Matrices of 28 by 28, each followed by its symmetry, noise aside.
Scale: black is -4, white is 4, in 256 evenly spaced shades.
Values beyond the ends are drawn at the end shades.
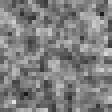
antisymmetric.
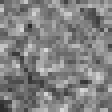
symmetric across the other diagonal.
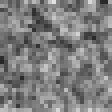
no symmetry.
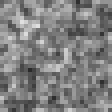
symmetric.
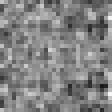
mirrored top to bottom.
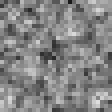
symmetric.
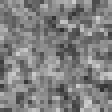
antisymmetric.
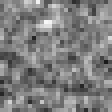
no symmetry.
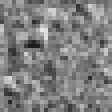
antisymmetric.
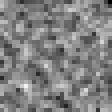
symmetric across the other diagonal.
